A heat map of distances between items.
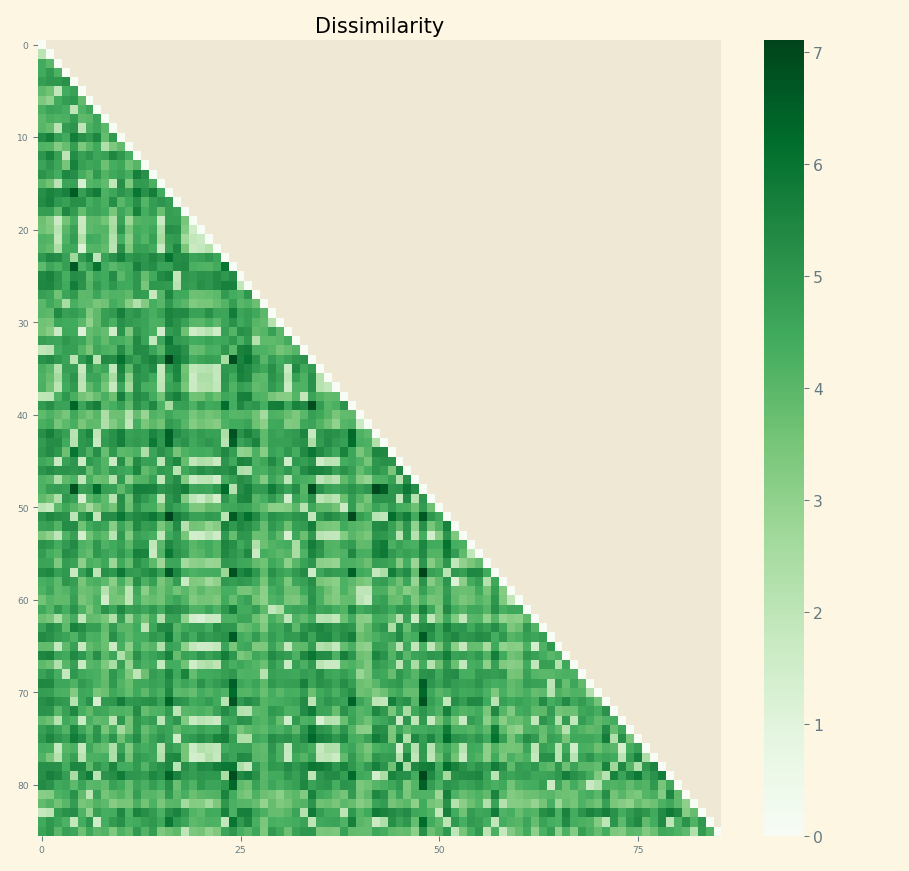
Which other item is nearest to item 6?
81
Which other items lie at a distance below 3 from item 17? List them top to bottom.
25, 26, 46, 72, 75, 78
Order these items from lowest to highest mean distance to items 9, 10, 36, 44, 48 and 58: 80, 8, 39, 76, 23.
76, 8, 39, 80, 23
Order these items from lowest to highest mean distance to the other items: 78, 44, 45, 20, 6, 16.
20, 45, 6, 44, 78, 16
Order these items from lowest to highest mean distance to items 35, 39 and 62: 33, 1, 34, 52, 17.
52, 1, 33, 17, 34
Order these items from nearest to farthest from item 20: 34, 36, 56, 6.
36, 56, 6, 34
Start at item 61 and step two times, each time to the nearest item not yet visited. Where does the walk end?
30
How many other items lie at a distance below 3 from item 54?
4
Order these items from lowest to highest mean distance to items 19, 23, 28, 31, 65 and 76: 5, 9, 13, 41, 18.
5, 9, 41, 18, 13
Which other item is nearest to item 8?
60
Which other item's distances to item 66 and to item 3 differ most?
12
